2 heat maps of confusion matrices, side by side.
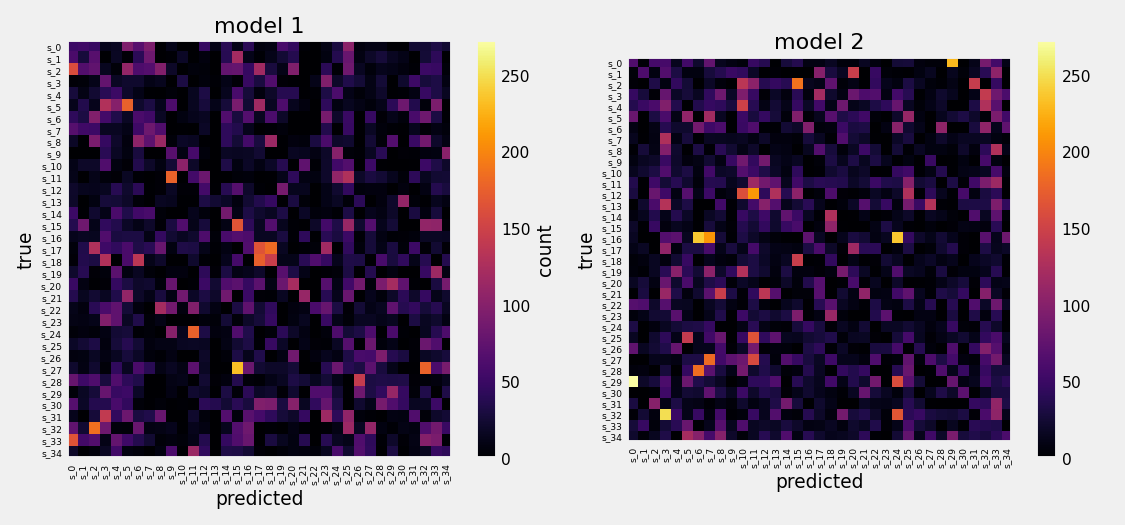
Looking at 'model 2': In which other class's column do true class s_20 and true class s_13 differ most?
s_27
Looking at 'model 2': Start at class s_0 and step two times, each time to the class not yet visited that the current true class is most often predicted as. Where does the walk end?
s_24
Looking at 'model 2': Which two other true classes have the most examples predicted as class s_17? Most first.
s_3, s_1
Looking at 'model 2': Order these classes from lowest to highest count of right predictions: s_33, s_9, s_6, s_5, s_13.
s_33, s_9, s_13, s_6, s_5
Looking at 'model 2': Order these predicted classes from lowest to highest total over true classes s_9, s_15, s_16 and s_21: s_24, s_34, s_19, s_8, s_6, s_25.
s_19, s_34, s_25, s_8, s_6, s_24
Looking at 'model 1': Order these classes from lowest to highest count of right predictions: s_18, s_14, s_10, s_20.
s_14, s_10, s_20, s_18
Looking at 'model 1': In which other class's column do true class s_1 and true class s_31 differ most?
s_3
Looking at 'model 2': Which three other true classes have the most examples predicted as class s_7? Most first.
s_16, s_27, s_5
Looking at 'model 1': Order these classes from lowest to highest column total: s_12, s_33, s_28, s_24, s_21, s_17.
s_21, s_28, s_12, s_24, s_17, s_33
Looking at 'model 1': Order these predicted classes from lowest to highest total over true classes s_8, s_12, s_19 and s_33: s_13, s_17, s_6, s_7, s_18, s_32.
s_13, s_17, s_7, s_18, s_6, s_32
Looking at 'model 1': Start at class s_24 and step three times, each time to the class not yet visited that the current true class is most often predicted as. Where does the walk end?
s_34
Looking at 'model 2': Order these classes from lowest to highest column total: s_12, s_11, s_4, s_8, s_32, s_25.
s_4, s_12, s_8, s_25, s_32, s_11
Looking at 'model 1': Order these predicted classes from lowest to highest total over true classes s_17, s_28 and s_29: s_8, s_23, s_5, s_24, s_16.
s_24, s_8, s_16, s_5, s_23
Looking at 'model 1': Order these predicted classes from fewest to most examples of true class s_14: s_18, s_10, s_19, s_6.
s_10, s_18, s_19, s_6
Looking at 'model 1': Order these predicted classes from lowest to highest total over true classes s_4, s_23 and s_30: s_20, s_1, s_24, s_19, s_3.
s_1, s_19, s_24, s_20, s_3
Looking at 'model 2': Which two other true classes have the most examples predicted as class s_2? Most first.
s_31, s_12
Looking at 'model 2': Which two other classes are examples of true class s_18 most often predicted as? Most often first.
s_15, s_5
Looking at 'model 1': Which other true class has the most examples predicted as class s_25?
s_11
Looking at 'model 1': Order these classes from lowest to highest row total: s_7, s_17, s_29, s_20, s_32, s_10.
s_7, s_10, s_29, s_32, s_17, s_20
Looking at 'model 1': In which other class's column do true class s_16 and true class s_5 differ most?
s_17
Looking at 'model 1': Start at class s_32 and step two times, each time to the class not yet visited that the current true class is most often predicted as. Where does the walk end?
s_0
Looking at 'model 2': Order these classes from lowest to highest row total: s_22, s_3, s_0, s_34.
s_22, s_0, s_34, s_3
